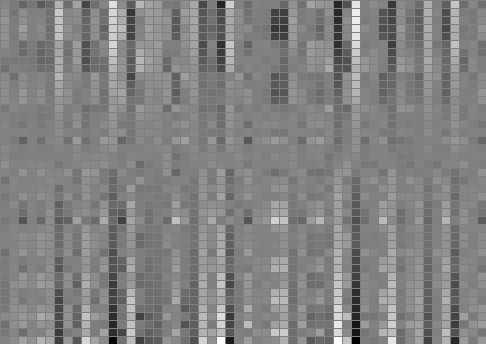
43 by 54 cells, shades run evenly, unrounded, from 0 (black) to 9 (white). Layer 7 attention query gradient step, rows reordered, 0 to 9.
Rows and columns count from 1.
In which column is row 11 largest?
40
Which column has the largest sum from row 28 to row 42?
38
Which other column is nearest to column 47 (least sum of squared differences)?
6
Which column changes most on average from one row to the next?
31
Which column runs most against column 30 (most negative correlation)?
14
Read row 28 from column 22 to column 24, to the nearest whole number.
4 5 6
